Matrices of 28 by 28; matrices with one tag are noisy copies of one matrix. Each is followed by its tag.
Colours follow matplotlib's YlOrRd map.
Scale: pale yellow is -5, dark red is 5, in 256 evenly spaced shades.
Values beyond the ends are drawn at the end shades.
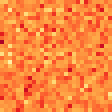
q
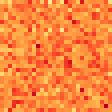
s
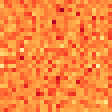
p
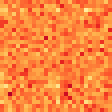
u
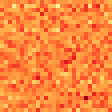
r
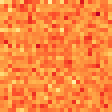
s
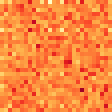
s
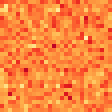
u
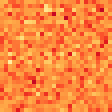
q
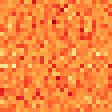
p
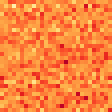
r
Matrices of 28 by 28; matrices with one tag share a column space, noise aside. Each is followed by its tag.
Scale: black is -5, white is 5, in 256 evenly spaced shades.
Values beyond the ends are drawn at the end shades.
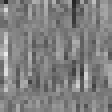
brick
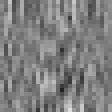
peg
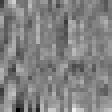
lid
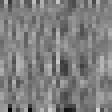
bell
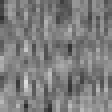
peg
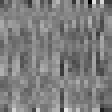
bell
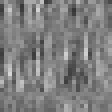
brick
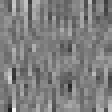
peg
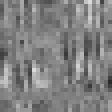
brick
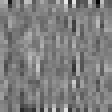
bell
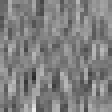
peg
